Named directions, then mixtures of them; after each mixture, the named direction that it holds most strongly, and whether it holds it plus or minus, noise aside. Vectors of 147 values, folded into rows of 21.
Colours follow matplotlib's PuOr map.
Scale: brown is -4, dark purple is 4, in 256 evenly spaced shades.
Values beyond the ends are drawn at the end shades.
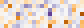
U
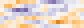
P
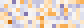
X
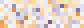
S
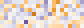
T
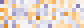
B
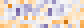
P, plus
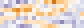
P, minus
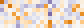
U, plus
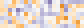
X, minus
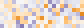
S, minus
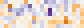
U, plus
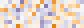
X, minus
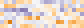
P, plus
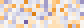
T, plus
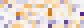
U, minus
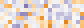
U, plus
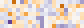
X, minus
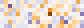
U, minus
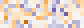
T, minus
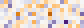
U, minus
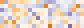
B, minus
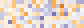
X, minus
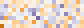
S, plus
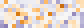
S, minus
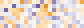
B, minus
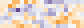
P, plus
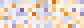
T, plus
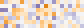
B, minus
